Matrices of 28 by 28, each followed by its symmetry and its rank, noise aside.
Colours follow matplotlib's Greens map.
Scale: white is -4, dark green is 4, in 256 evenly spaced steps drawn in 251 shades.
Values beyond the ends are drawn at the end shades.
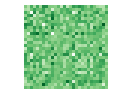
symmetric, rank six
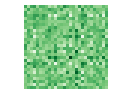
symmetric, rank four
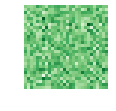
no symmetry, rank six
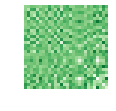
symmetric, rank three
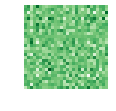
no symmetry, rank six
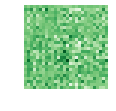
no symmetry, rank six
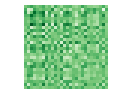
symmetric, rank three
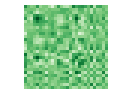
symmetric, rank three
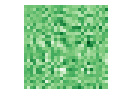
antisymmetric, rank four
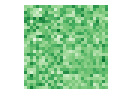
no symmetry, rank six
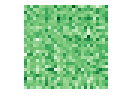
antisymmetric, rank six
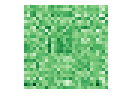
no symmetry, rank six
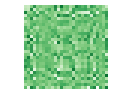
no symmetry, rank four
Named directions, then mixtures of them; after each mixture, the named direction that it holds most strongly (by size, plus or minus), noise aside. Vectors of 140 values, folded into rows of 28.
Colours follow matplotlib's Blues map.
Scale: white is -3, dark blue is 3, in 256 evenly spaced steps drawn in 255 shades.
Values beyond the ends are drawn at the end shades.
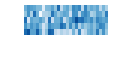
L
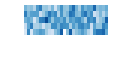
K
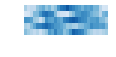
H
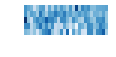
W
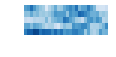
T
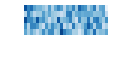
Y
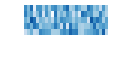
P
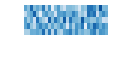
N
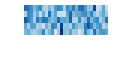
Y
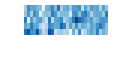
L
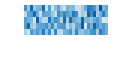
N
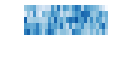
L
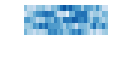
H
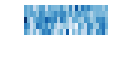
W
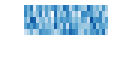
P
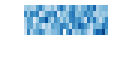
K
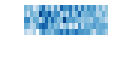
L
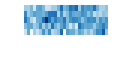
K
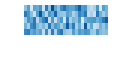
N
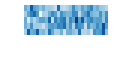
L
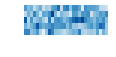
L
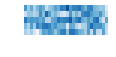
H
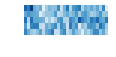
L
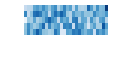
Y
